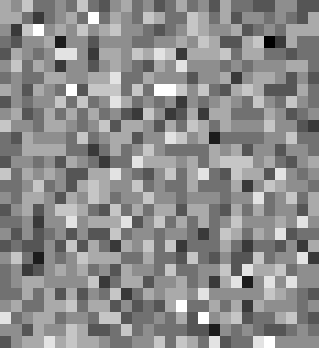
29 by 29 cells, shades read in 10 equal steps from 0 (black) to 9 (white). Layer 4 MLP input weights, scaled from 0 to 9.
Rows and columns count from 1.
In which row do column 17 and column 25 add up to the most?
29
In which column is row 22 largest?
28
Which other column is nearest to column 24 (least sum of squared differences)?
5
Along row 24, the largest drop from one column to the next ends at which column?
23
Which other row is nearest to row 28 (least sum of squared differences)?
1
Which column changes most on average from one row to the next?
6
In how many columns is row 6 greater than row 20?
13
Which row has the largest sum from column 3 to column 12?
3
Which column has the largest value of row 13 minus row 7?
22
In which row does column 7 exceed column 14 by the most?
8
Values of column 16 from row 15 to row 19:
7 4 5 6 4
